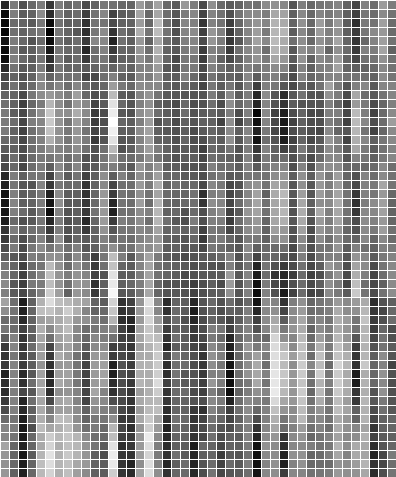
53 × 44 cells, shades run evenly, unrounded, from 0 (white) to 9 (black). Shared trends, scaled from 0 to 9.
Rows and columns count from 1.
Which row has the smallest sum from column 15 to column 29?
4
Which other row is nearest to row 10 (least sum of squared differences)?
18
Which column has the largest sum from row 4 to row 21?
1
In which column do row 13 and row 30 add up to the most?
29
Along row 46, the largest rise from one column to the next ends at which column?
19
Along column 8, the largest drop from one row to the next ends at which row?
34
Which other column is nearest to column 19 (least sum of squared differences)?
15
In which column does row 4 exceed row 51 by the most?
6
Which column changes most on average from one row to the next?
13
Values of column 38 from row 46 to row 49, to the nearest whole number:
2 3 3 3
